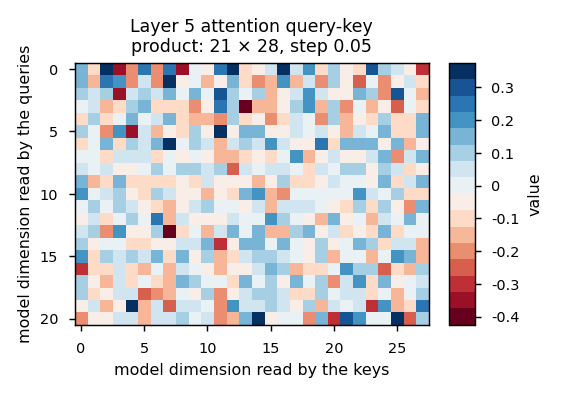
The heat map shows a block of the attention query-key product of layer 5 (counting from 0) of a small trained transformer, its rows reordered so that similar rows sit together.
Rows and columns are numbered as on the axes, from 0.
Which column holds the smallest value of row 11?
26
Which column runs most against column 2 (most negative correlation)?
27
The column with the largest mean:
22
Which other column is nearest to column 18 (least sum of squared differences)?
12
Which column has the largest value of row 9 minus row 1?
24
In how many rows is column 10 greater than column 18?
10
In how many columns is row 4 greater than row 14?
12
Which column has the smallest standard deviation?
1
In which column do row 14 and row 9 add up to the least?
11
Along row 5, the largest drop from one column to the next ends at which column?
4
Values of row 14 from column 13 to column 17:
0.15 0.15 0 0.15 0
